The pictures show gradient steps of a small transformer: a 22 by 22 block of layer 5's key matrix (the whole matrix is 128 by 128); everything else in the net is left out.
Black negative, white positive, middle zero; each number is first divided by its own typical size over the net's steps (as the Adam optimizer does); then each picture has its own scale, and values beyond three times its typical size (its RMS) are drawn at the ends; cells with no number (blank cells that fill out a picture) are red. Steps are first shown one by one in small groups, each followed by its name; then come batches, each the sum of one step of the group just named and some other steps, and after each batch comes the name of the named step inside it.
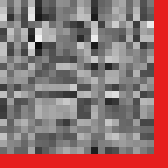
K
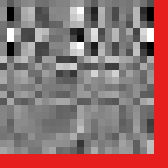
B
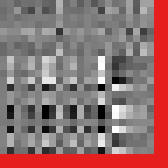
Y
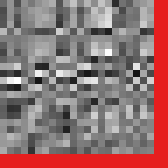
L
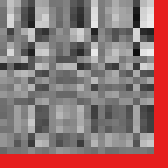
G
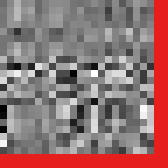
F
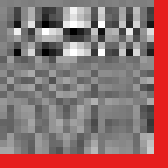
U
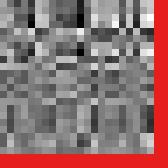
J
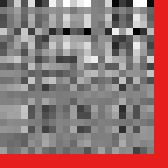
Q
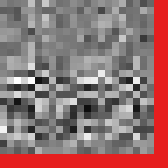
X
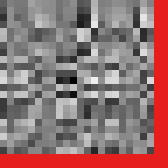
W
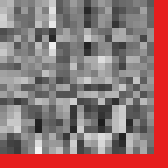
X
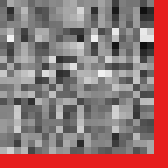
B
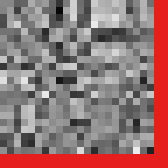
W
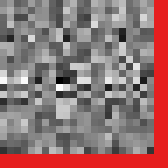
W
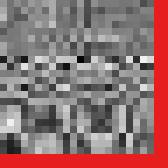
X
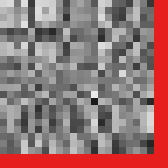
F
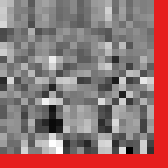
J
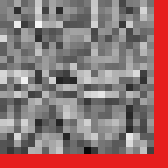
W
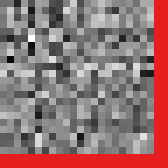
J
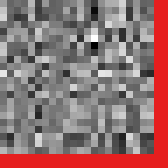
K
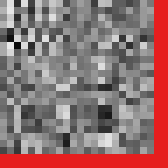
Y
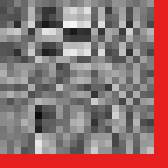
U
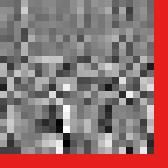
F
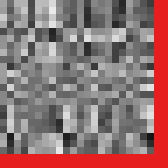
F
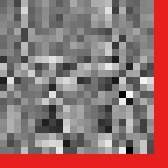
J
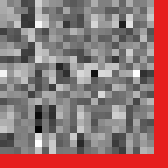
J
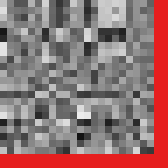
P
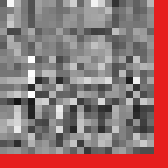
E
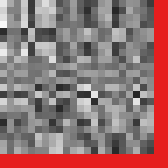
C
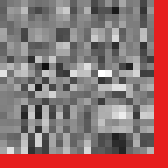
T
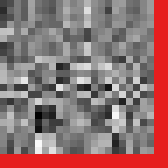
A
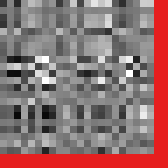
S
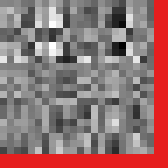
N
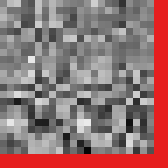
E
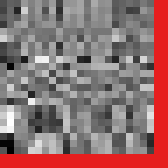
A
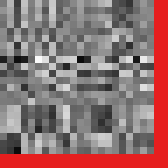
S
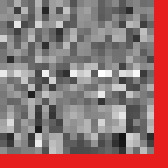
T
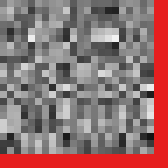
T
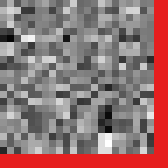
P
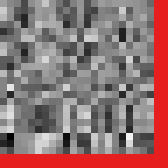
P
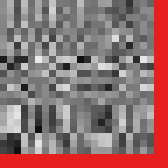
A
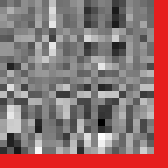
N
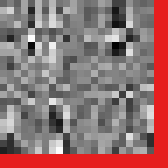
N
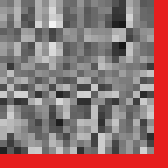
N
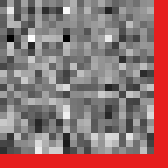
A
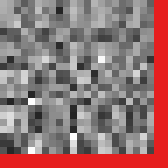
P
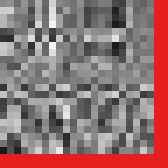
N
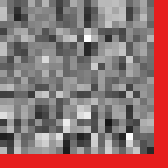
P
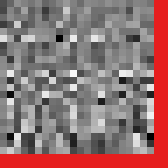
T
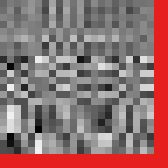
A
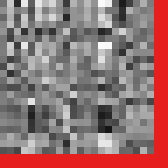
S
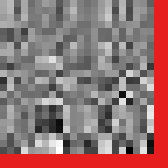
C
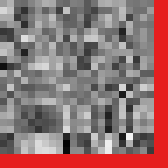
P
